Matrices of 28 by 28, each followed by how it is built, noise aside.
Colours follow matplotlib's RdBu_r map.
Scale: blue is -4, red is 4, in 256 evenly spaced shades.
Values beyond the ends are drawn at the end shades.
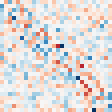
banded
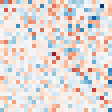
upper triangular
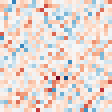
Hankel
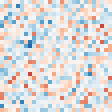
Hankel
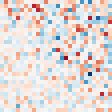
upper triangular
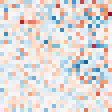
upper triangular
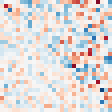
upper triangular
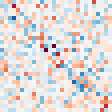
banded
